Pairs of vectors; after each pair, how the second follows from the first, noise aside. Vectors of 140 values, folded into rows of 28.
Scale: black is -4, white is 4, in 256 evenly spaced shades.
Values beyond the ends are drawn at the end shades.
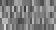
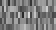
wrapped around, negated.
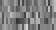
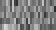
wrapped around, negated.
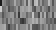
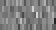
reversed, negated, partly zeroed.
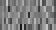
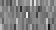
reversed, negated, partly zeroed.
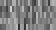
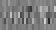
reversed, partly zeroed.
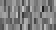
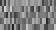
shuffled.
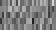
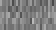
negated, shrunk.
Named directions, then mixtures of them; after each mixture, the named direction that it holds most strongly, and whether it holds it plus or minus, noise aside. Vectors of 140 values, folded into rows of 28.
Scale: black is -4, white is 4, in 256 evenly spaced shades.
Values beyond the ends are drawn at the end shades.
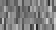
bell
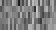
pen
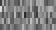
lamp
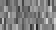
bell, plus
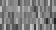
bell, minus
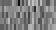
pen, plus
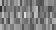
lamp, minus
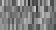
pen, minus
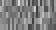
pen, minus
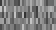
lamp, plus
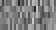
pen, plus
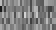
lamp, minus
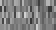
lamp, minus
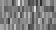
pen, minus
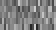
bell, plus
